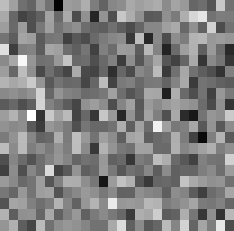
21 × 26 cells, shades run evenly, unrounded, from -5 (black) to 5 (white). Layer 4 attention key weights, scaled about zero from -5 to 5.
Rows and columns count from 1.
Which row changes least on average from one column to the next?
18
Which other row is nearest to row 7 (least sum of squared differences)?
20
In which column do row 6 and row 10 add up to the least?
26
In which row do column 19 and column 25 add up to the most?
21
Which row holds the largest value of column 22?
2
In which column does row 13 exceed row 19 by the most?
9
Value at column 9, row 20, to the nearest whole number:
1
